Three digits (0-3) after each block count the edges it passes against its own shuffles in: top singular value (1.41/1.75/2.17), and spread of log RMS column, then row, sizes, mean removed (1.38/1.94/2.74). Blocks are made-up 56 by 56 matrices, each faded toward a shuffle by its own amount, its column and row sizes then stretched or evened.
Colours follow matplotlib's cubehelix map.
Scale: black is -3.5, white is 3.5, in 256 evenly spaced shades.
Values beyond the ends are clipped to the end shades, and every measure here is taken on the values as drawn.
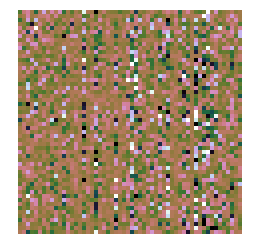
0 3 0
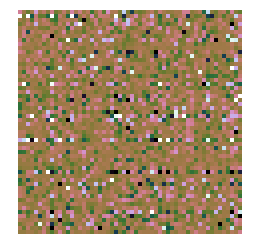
1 1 2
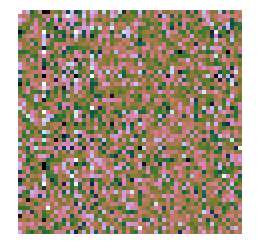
2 2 1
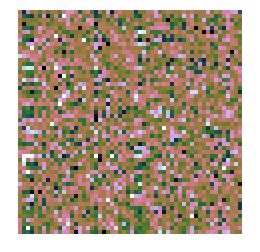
2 1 0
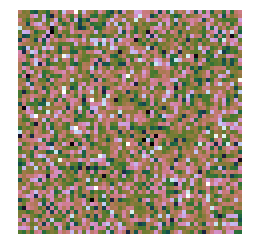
1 0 0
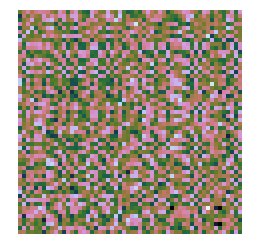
3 0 0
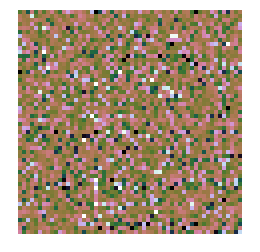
0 0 1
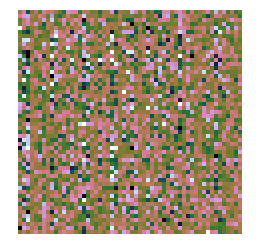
1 3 0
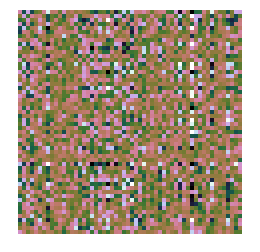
3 3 2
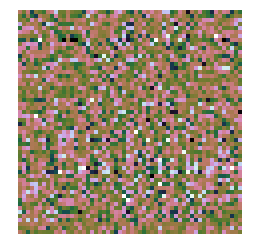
2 0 2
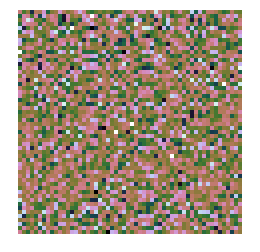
3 0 1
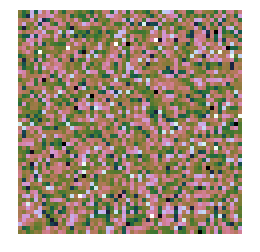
2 0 0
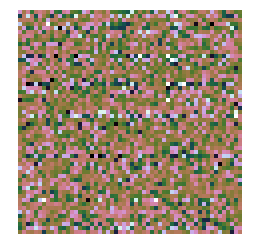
2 0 2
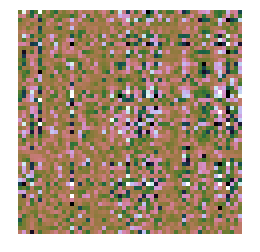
3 3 2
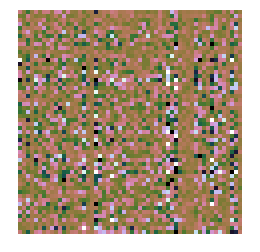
1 3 2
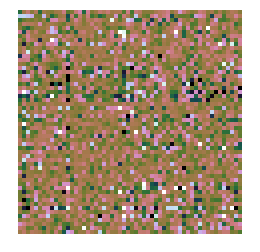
1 1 2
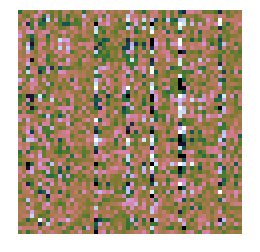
3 3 1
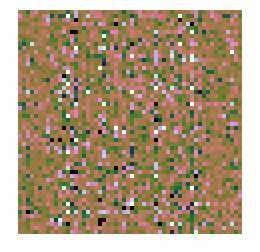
1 2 1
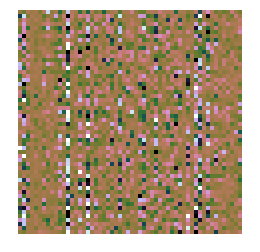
3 3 0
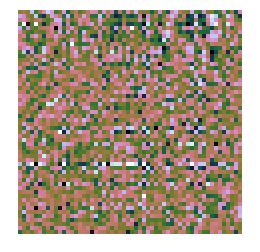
3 1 2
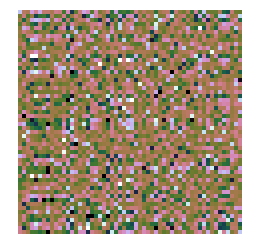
3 1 1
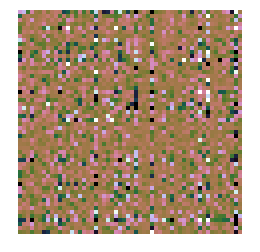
2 3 2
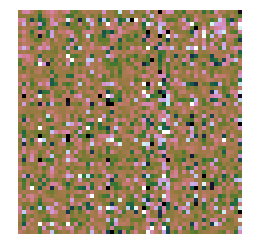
0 3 2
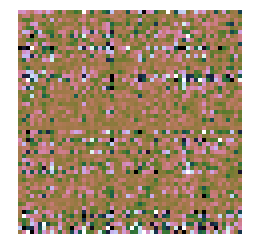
1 2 3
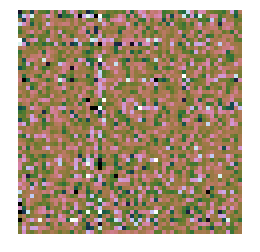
1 2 2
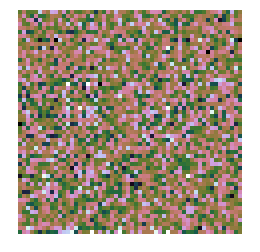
1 0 2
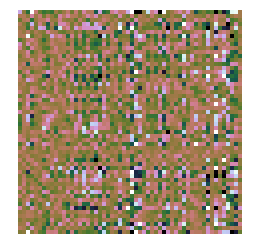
3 3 2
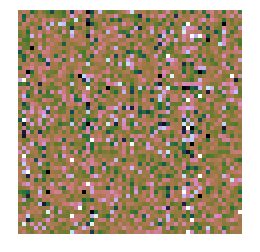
1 2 0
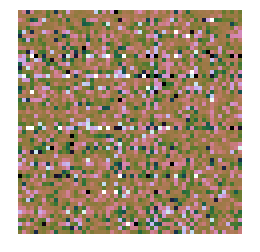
2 1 2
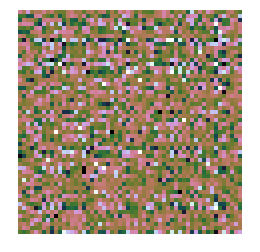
3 1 2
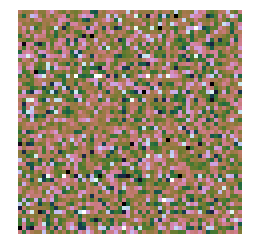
2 0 2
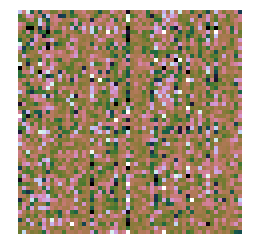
1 3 1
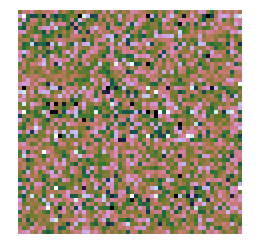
0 1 2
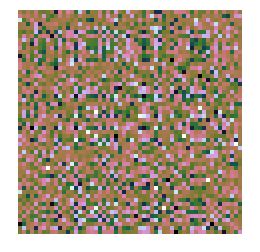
3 1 1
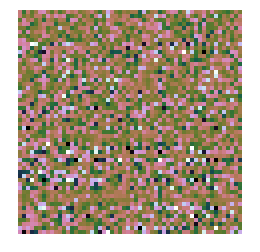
1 1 2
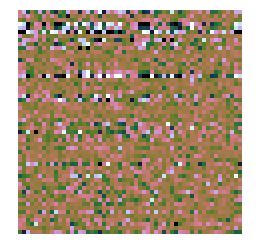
3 1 3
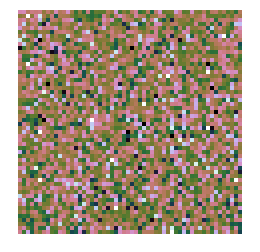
1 0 0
